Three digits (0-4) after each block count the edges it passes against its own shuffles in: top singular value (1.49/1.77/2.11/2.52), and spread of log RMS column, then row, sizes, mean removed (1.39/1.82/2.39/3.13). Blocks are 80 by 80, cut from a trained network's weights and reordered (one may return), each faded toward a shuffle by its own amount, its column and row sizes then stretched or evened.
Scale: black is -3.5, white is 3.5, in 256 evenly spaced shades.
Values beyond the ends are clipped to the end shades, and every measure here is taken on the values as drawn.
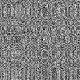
4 1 0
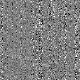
0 4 0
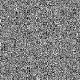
2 2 0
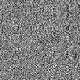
3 2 1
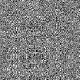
3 3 0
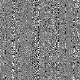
1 4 1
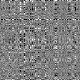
4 3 3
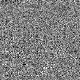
1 1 2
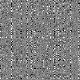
3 4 3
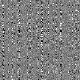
2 4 1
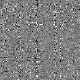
0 4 3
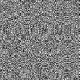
3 2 0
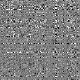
2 3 4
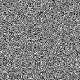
2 1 0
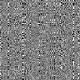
3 4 1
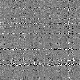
3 2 4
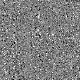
0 2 0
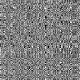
4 3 1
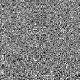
2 1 2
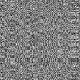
4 3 0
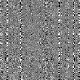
4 4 3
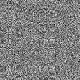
3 0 0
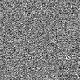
3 0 1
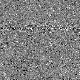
1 0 2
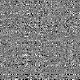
2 3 3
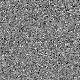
0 0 1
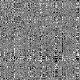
2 3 3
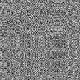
3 0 1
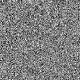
2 1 0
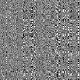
3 4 1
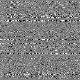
2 1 4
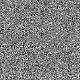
2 1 3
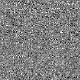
1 2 3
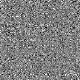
1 1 3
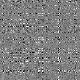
3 3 4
